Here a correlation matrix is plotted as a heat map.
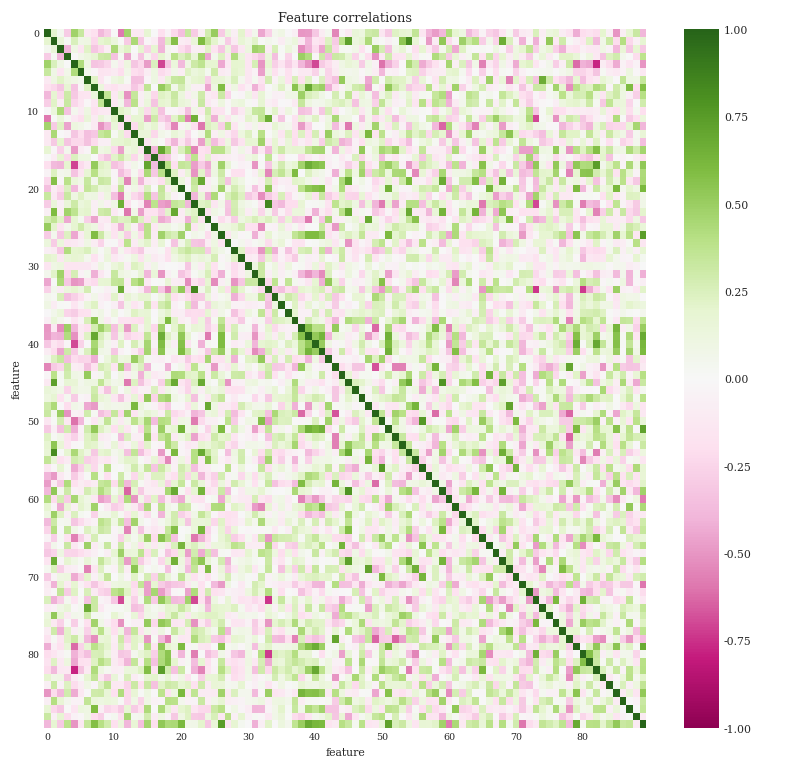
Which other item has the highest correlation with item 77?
69
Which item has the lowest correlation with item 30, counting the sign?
21
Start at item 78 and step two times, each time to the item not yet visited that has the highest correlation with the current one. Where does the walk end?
58
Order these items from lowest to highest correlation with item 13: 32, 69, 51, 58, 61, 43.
61, 51, 43, 58, 32, 69
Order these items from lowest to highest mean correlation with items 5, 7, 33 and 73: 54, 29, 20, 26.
54, 29, 20, 26
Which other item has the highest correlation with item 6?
74
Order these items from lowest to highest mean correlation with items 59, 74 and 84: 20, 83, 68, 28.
83, 28, 20, 68
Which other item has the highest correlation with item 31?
2
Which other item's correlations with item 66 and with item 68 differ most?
45
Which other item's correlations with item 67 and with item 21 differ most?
11
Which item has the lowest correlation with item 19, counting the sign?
12
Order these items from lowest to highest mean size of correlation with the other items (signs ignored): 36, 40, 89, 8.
36, 8, 40, 89
